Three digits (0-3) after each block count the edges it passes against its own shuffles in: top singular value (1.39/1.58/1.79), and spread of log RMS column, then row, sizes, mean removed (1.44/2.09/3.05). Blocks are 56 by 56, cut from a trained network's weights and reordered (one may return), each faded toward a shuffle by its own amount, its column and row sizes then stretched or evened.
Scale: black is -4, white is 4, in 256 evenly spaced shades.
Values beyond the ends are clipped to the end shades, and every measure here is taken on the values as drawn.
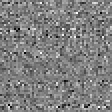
1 0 2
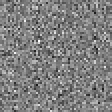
1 1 0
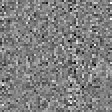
2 2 0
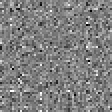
2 2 1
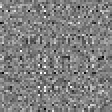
3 1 2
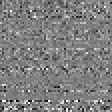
1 0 3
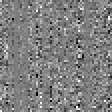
0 3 0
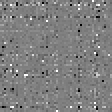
1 2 2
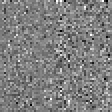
1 2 0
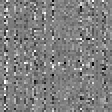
2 3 1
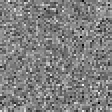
1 1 0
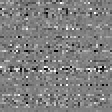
1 1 3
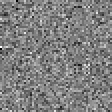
1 0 0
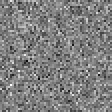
1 1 0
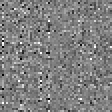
0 2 1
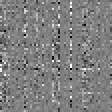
1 3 1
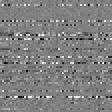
1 0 3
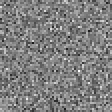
1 0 0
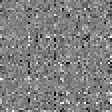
1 2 2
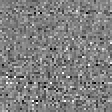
1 0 2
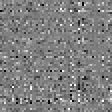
1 2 3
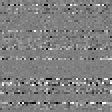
1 0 3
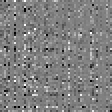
0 3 2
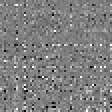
1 2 2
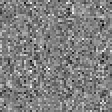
2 2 0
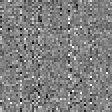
3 2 0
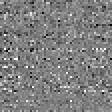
0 1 2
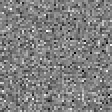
0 1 0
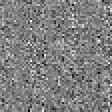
2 2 0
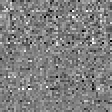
0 1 2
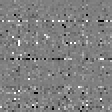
3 1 2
